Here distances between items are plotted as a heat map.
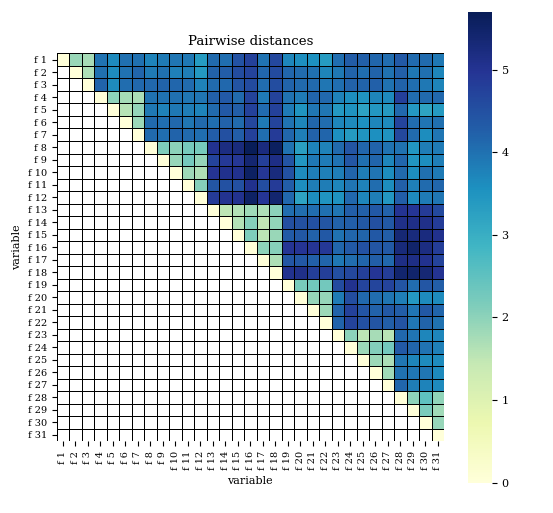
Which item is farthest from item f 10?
f 16
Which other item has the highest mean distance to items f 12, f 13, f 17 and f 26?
f 28
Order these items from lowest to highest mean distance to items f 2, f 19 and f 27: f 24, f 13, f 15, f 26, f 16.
f 26, f 24, f 13, f 15, f 16
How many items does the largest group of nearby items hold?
6
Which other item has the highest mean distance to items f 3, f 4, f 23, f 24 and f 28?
f 18
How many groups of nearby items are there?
7
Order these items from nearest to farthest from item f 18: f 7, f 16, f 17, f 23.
f 17, f 16, f 23, f 7
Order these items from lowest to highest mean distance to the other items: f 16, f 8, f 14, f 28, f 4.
f 4, f 8, f 14, f 28, f 16
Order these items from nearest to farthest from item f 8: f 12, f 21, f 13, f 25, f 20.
f 12, f 20, f 21, f 25, f 13
